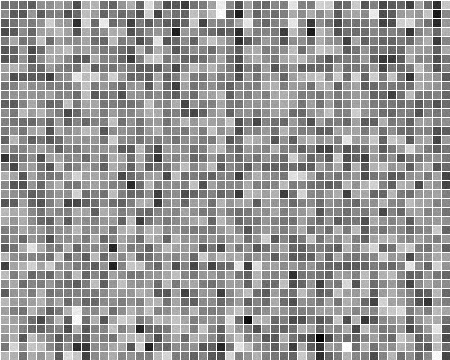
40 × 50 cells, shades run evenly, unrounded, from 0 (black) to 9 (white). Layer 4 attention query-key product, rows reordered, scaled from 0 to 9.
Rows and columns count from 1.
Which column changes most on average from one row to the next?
46
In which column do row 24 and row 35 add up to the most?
9
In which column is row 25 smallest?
16
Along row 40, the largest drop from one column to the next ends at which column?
50
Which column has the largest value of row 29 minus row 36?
28
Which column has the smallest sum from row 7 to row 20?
27
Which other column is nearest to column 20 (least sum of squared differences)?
26
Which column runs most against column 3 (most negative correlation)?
11
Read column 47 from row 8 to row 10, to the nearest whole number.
7 6 6
